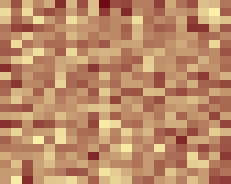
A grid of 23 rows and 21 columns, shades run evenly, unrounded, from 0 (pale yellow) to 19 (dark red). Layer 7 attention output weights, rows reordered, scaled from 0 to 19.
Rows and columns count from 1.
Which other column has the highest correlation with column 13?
17
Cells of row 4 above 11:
9
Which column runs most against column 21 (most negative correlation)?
18
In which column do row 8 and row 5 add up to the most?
12
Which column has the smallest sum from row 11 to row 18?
10
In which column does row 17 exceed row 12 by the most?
15
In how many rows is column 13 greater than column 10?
14
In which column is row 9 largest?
1
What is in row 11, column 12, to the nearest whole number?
7
